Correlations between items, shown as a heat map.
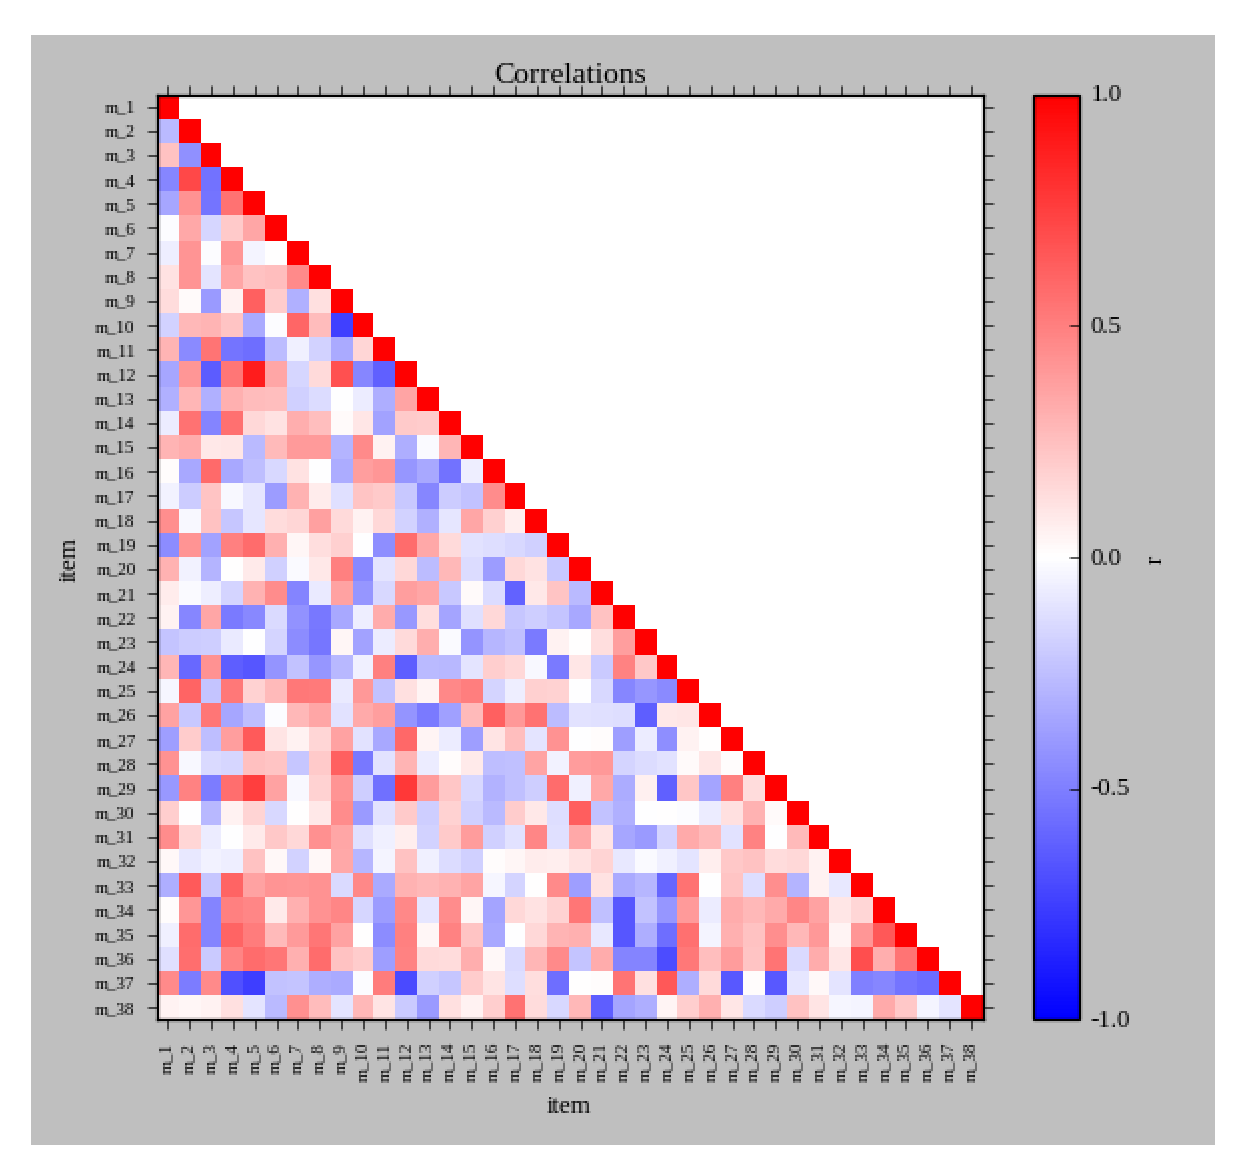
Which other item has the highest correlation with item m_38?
m_17
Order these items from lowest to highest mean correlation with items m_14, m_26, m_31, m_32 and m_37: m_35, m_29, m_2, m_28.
m_29, m_2, m_35, m_28
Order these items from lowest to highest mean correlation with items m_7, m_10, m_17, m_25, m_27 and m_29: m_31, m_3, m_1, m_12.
m_1, m_3, m_31, m_12
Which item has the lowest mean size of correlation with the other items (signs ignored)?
m_32
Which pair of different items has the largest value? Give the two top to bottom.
m_5, m_12
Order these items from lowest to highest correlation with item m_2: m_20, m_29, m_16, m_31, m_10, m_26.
m_16, m_26, m_20, m_31, m_10, m_29
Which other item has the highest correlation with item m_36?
m_33
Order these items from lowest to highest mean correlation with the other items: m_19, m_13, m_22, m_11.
m_22, m_11, m_13, m_19
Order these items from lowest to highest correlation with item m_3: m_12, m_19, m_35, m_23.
m_12, m_35, m_19, m_23
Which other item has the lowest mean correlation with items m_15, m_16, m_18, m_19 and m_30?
m_23
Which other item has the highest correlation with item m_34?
m_35
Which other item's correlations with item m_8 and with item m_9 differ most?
m_10
